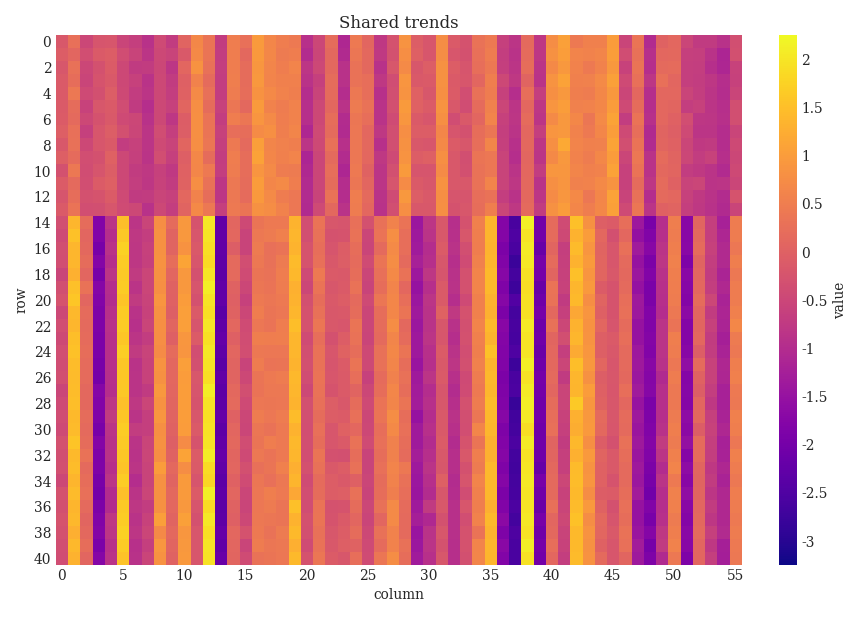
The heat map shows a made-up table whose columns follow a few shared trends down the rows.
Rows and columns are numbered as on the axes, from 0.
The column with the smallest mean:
37
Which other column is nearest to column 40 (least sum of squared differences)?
28
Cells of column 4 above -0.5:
14
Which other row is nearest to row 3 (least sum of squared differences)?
5
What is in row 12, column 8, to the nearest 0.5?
-0.5
